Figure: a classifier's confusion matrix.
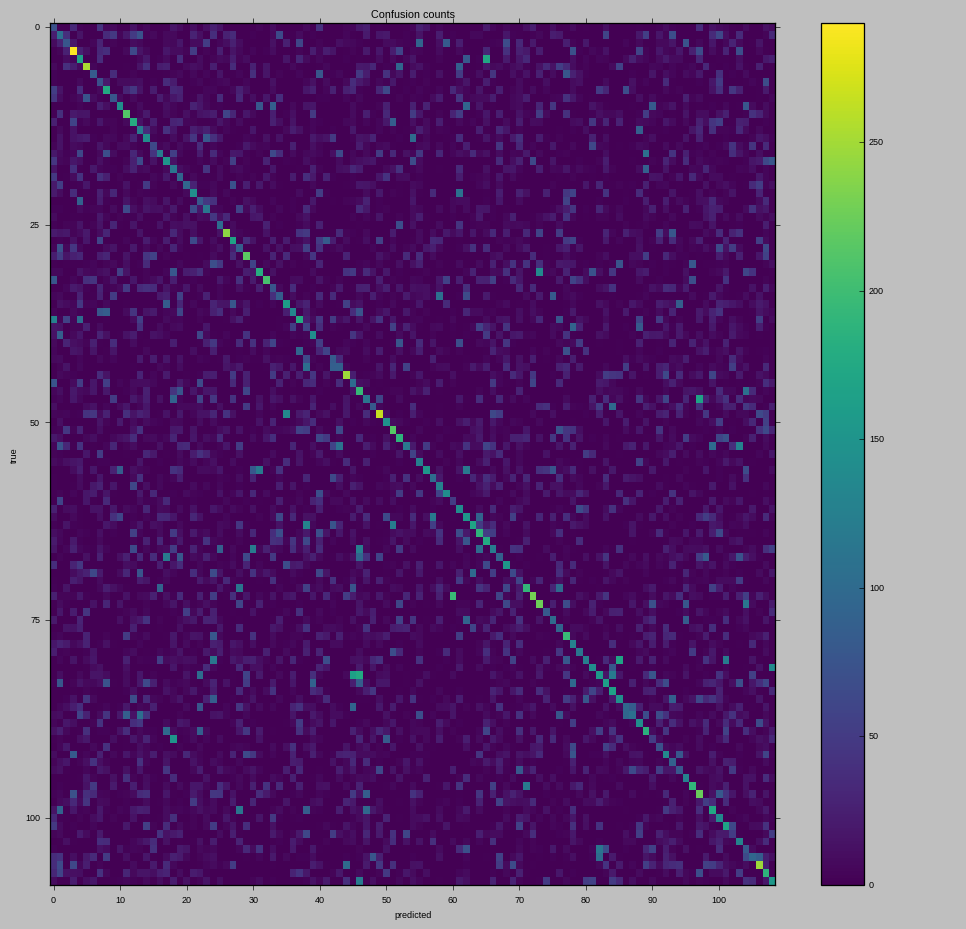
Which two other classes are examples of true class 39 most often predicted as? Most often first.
1, 22
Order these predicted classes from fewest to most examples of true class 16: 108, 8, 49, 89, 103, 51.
108, 103, 51, 49, 8, 89
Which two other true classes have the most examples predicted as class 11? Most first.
87, 23
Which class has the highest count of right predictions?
3
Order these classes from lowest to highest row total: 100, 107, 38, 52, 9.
100, 9, 38, 107, 52
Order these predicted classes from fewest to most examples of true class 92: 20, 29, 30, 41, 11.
41, 11, 20, 30, 29
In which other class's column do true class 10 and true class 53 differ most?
103
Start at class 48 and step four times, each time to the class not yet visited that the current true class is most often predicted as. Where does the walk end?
46
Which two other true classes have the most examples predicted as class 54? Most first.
14, 17
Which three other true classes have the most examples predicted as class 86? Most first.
87, 8, 43
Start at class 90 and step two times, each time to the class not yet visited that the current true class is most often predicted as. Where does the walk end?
89
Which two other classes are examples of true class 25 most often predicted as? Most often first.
52, 61
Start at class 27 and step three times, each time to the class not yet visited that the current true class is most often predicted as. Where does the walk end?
0
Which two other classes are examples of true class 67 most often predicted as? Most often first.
17, 46
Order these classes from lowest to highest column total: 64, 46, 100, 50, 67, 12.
50, 67, 64, 12, 100, 46
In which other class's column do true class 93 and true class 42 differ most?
38
